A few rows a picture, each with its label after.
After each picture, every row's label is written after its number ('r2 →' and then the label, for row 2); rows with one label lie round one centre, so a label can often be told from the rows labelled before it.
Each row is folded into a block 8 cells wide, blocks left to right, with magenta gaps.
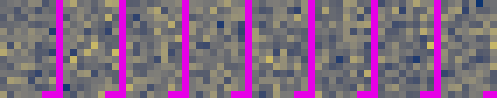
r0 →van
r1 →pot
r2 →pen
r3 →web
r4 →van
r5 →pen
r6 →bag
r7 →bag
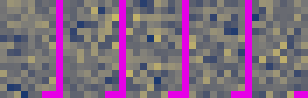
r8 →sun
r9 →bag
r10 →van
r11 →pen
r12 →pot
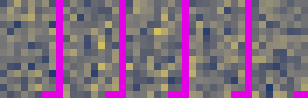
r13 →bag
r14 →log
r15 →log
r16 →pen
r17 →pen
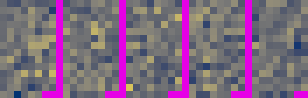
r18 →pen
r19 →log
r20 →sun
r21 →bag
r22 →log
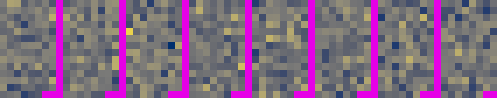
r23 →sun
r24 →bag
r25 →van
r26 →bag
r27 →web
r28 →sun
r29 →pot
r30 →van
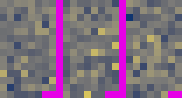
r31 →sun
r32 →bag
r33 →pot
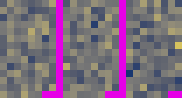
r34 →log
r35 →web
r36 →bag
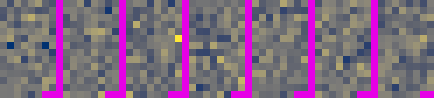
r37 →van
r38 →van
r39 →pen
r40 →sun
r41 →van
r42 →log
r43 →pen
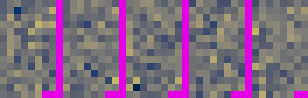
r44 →log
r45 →sun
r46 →sun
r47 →log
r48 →web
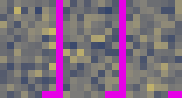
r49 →bag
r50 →van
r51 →log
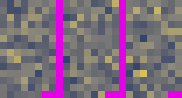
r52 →van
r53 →pot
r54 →bag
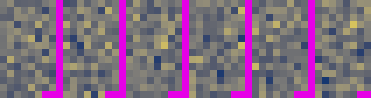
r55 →pot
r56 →web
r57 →log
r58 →sun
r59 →web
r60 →log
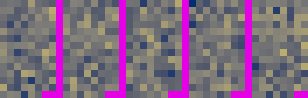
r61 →sun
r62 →web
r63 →pot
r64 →log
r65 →bag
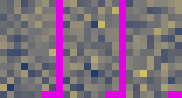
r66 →sun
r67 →sun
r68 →log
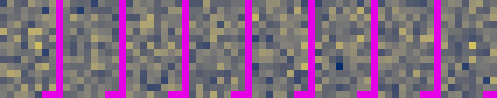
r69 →log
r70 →van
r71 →web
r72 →web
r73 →bag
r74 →pen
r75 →pen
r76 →sun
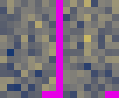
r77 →sun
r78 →pot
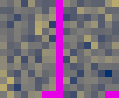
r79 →sun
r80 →pot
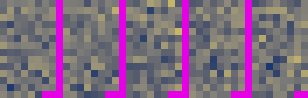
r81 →sun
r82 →sun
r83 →bag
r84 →pen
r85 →pen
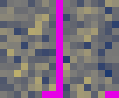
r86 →log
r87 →pot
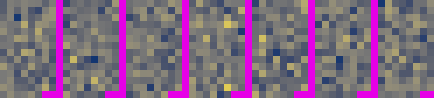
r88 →web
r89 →pen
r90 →pot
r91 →log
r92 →log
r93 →pen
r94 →log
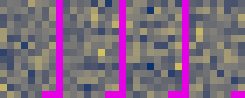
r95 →sun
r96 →pen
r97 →bag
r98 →pen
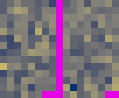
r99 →web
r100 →sun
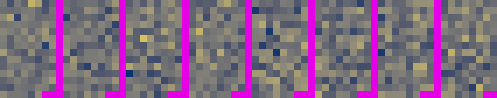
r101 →van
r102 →pot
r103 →web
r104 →van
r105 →van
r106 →pen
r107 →log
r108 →web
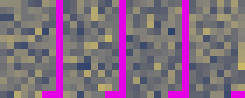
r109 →pot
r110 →pen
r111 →web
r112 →bag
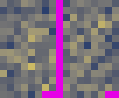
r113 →van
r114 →log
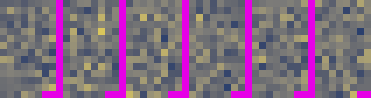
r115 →pen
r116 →log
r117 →pen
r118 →van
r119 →pen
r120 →pot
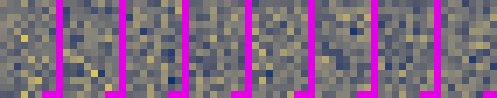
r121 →pot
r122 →van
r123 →log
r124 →web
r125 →web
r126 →pen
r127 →pen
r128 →log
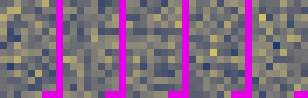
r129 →bag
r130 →pen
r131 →pot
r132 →pot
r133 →van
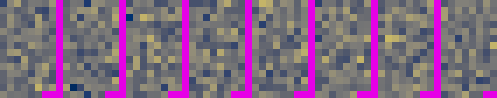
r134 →log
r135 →sun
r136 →pot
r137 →van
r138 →sun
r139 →pen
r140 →log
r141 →bag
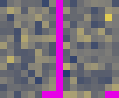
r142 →pen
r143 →web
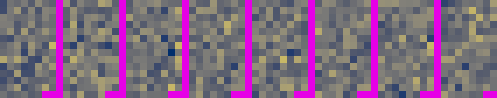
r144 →bag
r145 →van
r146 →bag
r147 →web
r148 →pot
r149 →log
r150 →sun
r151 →pen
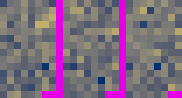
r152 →web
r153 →bag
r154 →bag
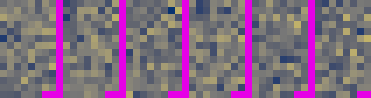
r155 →bag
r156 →pen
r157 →log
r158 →van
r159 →log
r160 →pen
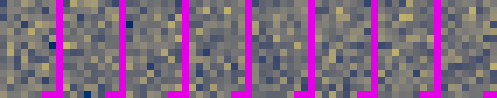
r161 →log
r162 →sun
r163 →pen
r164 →sun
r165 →web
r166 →van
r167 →van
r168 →bag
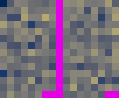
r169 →web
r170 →bag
